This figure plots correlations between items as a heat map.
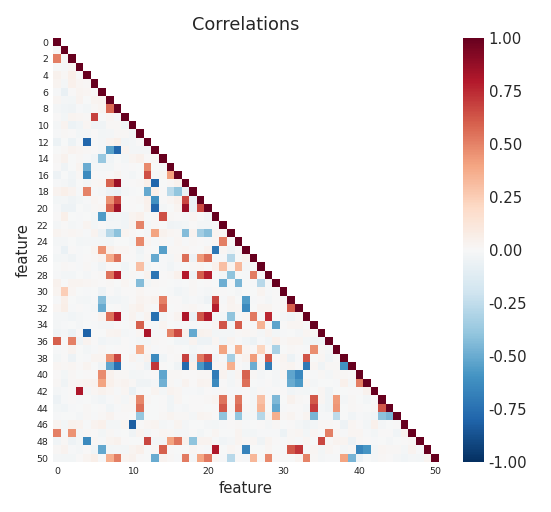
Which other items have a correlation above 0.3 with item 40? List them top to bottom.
6, 25, 41
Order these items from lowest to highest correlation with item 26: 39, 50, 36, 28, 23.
39, 23, 36, 50, 28
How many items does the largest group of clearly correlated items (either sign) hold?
13
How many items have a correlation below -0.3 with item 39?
10
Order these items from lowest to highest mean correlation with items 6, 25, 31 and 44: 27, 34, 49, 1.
49, 1, 27, 34
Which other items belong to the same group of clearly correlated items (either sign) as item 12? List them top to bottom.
4, 15, 16, 18, 35, 48
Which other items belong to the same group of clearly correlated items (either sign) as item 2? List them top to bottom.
0, 36, 47
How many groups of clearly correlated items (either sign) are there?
9
